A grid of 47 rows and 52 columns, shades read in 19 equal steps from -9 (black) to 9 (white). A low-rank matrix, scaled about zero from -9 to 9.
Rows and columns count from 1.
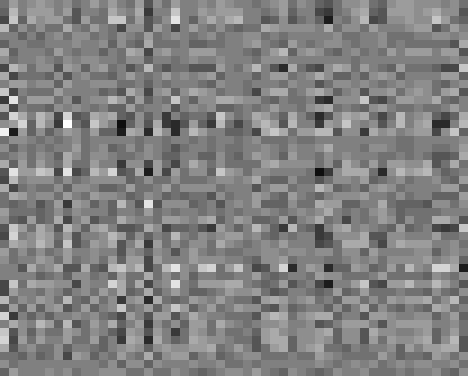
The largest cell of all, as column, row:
8, 16
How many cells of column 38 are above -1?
27
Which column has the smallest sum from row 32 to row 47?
17
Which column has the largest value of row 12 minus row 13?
1
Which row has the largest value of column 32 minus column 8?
34
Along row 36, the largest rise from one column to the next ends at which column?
2
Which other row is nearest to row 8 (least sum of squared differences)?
46
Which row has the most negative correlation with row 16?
28
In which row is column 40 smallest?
26
